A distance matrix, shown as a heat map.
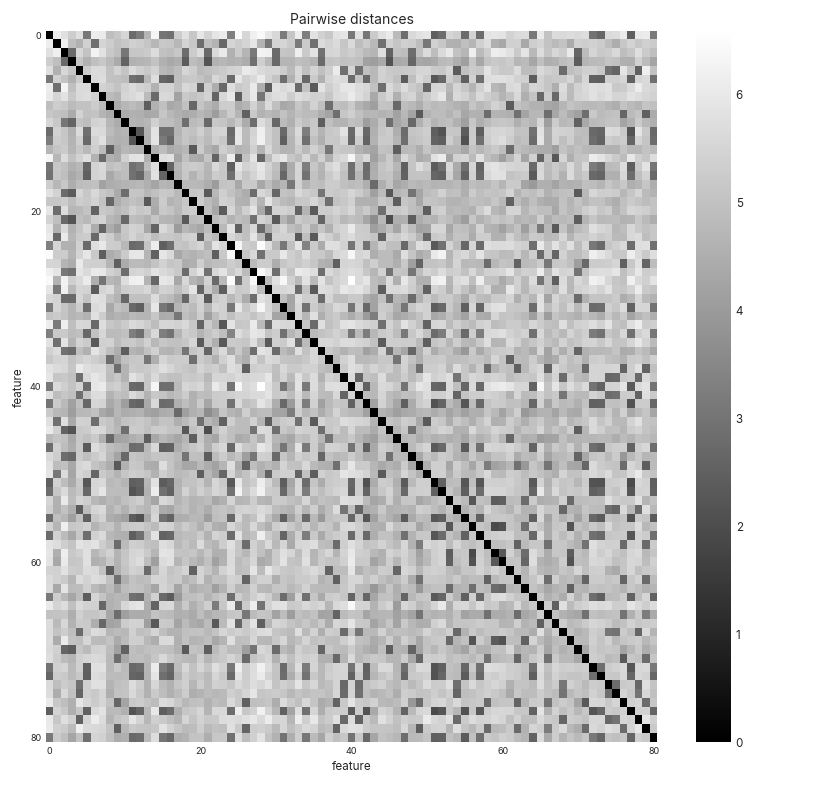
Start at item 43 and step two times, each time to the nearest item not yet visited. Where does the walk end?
32
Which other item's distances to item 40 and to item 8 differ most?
61
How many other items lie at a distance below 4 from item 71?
9
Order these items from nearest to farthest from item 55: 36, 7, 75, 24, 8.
24, 36, 8, 75, 7
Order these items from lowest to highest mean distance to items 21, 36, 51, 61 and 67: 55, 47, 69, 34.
55, 47, 34, 69
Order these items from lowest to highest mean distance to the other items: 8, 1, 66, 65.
66, 8, 1, 65
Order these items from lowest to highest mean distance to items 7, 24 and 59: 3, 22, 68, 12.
22, 12, 3, 68
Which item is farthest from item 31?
28
